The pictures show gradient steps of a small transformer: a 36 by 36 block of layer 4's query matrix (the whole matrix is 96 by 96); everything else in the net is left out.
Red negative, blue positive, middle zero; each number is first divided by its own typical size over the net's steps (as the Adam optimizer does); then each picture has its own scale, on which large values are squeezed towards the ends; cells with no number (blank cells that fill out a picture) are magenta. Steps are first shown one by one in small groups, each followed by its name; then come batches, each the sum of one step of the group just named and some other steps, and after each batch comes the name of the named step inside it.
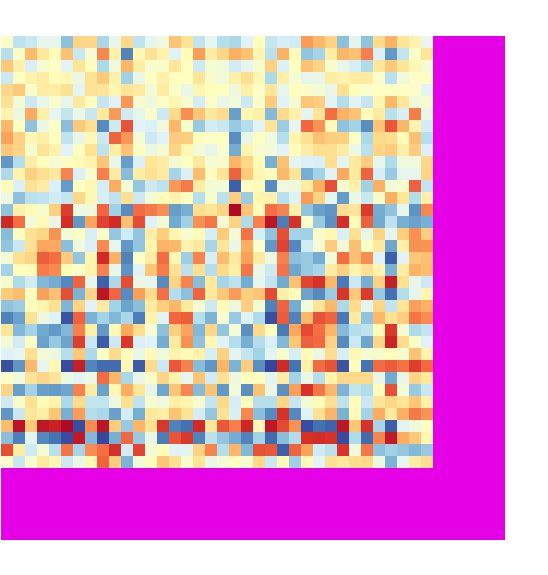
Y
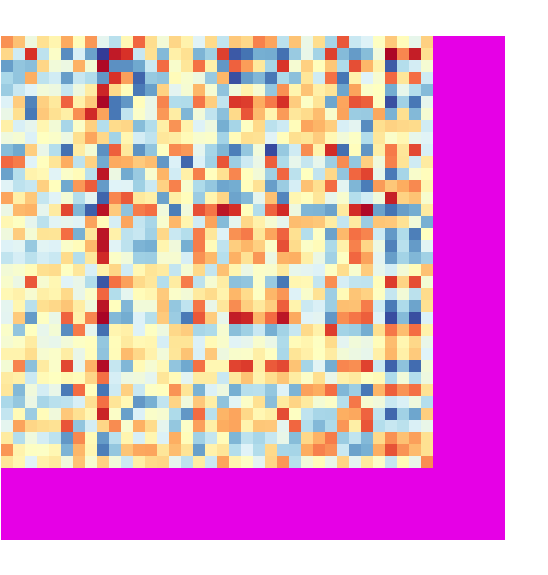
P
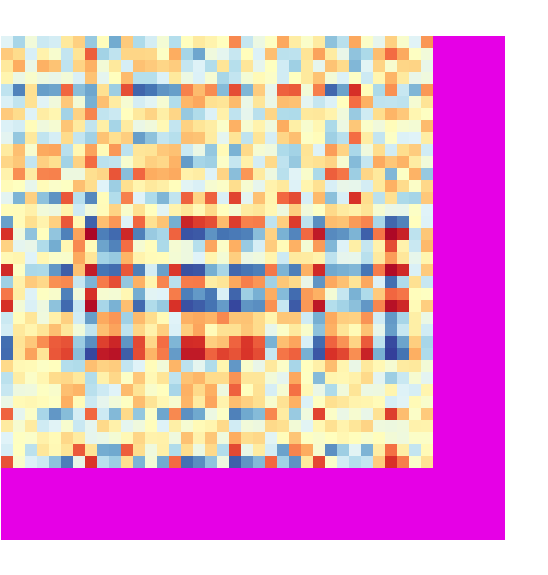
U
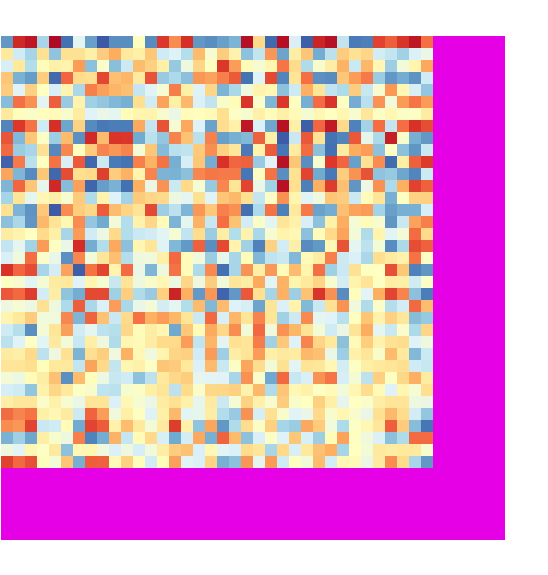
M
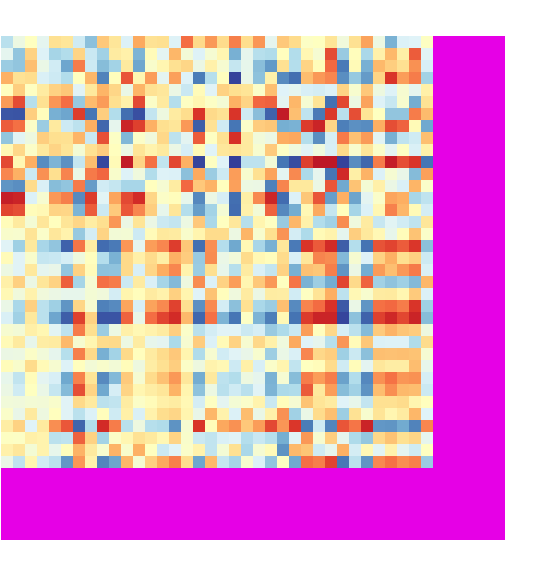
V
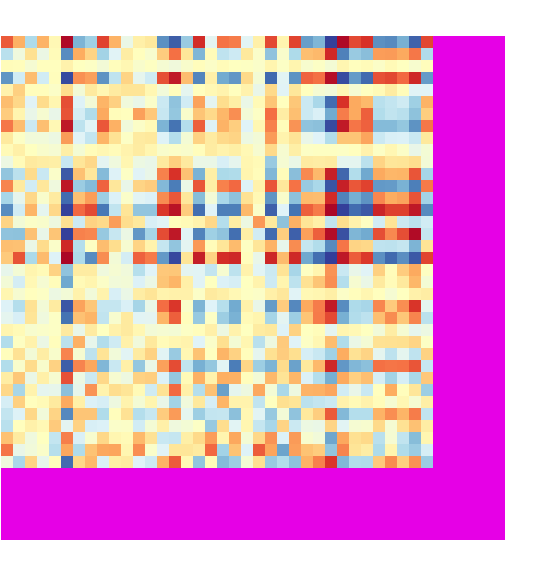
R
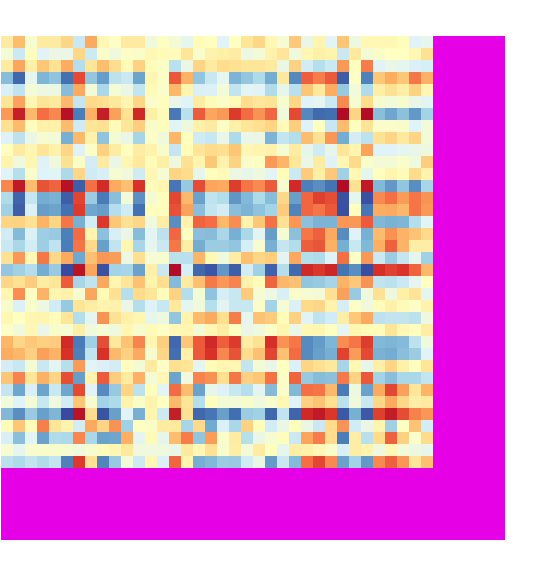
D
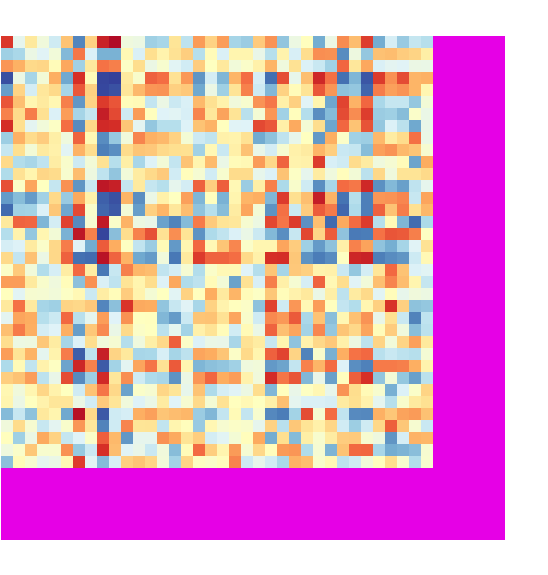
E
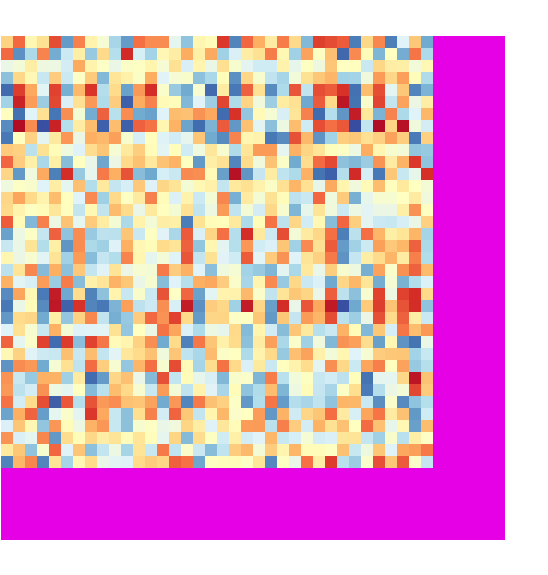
V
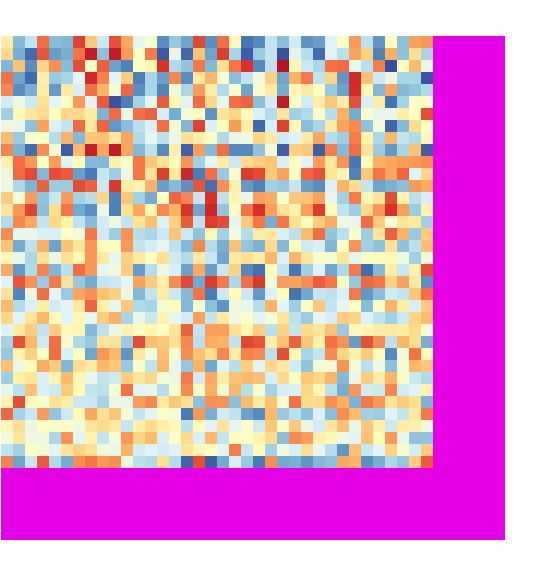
U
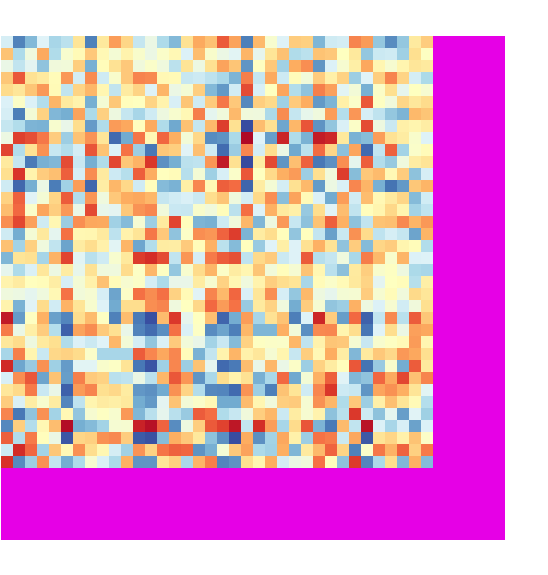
V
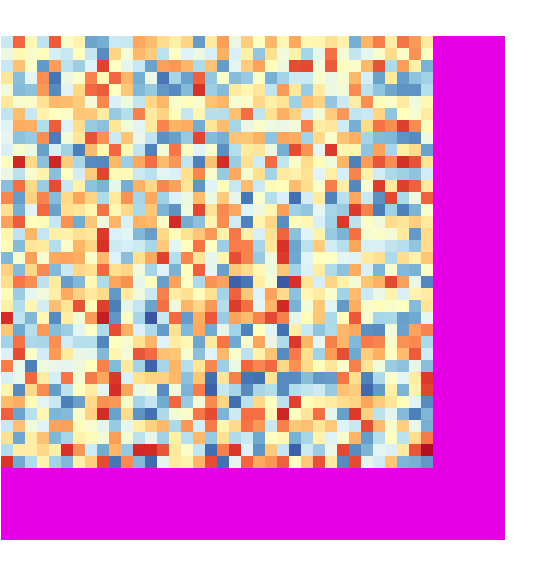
P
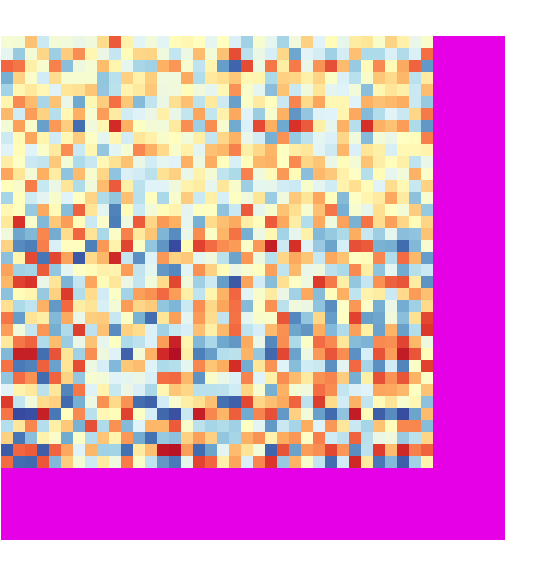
E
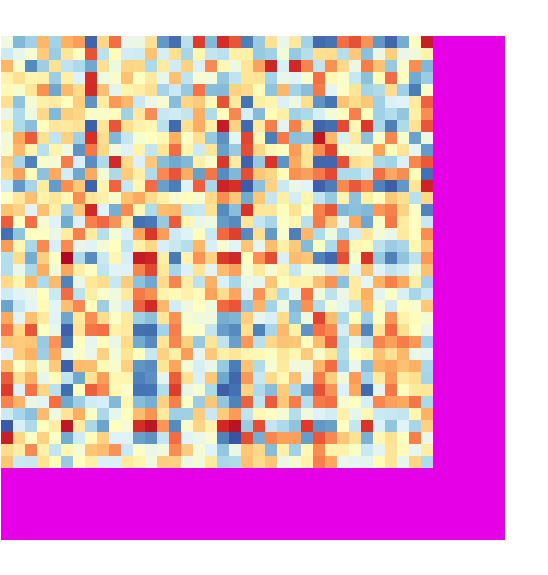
R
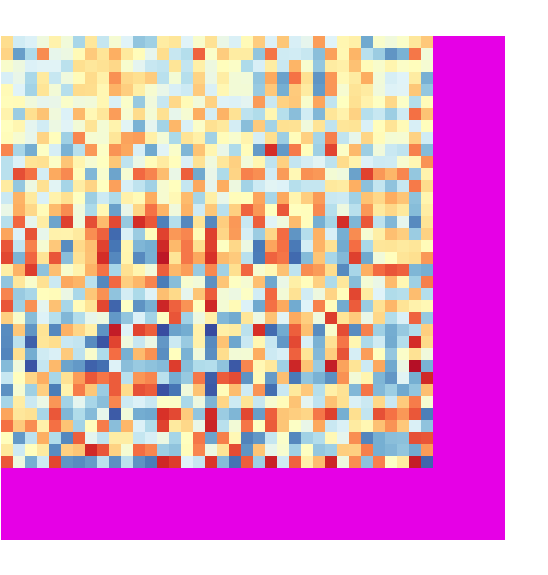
Y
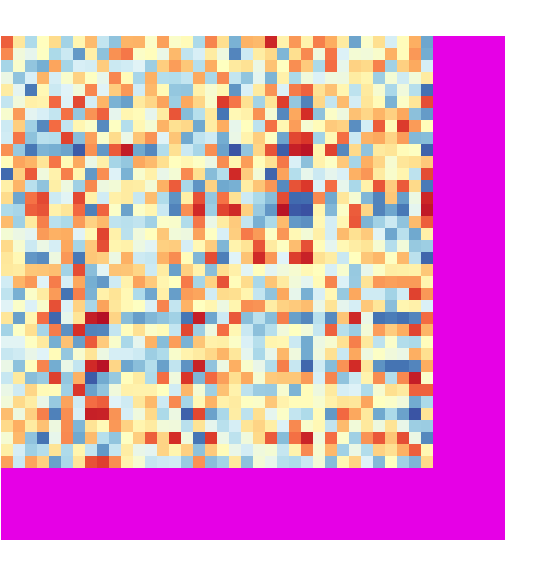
P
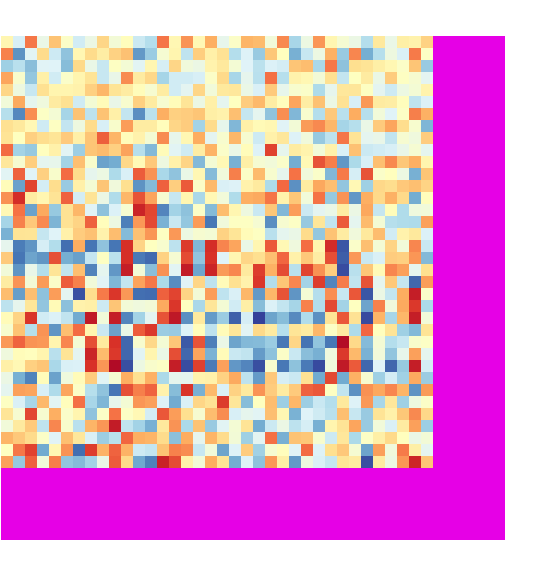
V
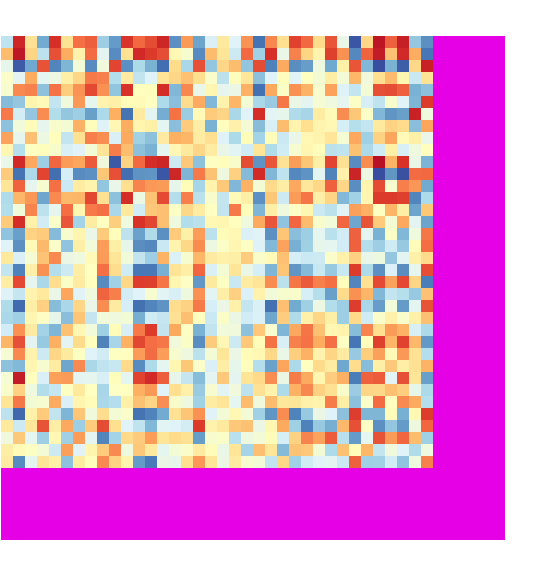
Y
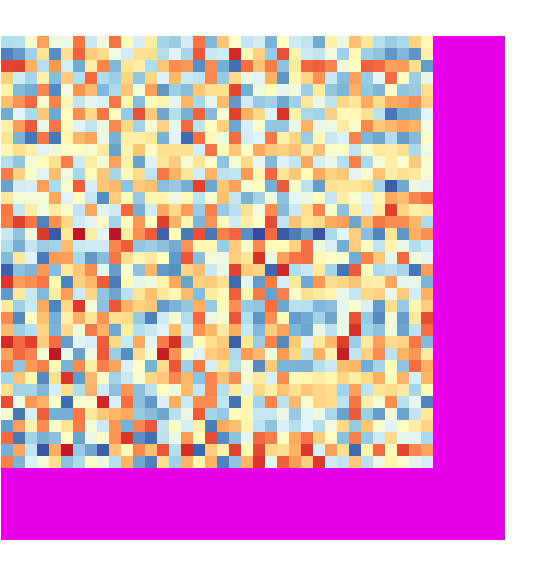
E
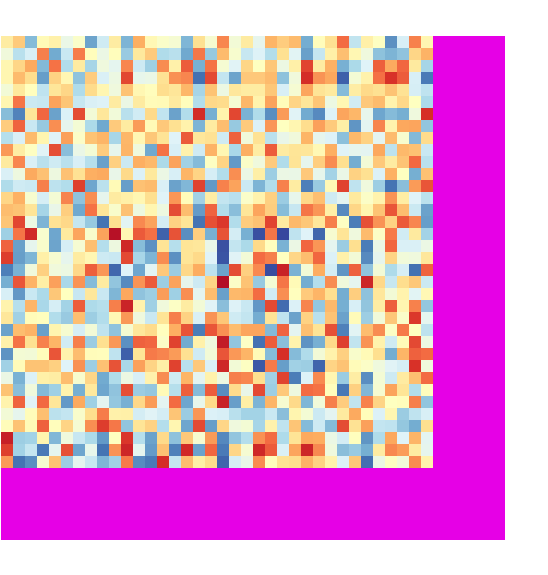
V
